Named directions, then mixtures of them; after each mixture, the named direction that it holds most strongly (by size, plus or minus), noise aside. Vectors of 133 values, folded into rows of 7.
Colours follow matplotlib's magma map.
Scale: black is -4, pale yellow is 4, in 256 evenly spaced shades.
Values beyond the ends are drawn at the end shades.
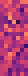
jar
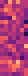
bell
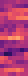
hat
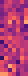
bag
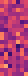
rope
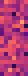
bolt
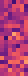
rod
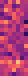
bell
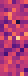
jar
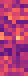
hat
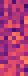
rod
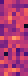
bolt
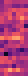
hat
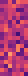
rope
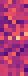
jar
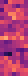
hat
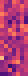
bag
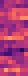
hat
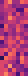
bag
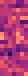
rope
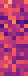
jar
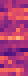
hat
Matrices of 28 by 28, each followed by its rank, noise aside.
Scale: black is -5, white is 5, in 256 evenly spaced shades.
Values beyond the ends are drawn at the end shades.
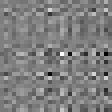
two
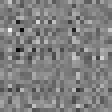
four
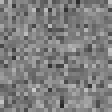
six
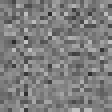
six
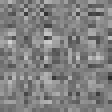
three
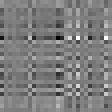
one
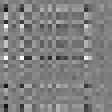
one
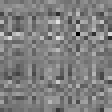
three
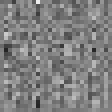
four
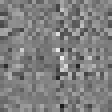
three
